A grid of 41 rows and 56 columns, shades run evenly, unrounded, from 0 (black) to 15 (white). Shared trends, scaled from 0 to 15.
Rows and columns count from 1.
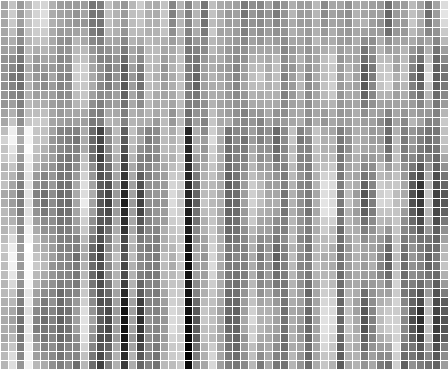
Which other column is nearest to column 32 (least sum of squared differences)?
22
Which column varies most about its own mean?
24
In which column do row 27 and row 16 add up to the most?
4
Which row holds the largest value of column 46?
3
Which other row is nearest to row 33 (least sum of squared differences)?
39
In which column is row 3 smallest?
49
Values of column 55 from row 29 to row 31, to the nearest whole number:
7 7 6
